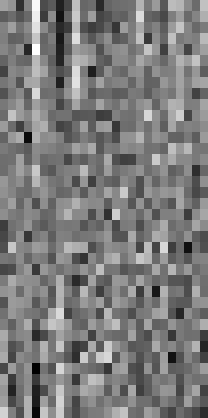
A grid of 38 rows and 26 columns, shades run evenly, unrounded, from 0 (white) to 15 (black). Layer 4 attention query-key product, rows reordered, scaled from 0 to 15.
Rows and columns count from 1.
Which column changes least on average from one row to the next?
7
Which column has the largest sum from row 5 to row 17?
8
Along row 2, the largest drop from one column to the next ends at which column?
5
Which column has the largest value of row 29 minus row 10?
23
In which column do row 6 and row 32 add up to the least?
25
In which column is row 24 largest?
11
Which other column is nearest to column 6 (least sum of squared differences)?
16
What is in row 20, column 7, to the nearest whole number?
9
